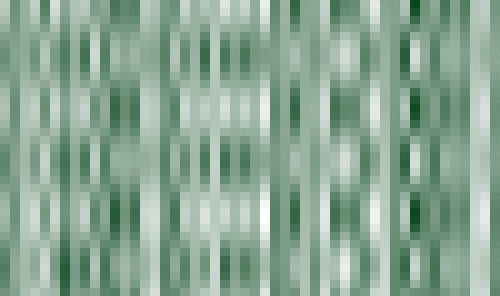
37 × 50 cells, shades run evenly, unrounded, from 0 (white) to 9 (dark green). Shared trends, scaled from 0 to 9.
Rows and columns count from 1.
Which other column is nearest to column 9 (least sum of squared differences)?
25
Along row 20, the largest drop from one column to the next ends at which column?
42
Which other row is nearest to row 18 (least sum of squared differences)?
23
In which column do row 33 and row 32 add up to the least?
35
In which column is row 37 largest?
7
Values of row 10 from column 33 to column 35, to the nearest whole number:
3 4 3
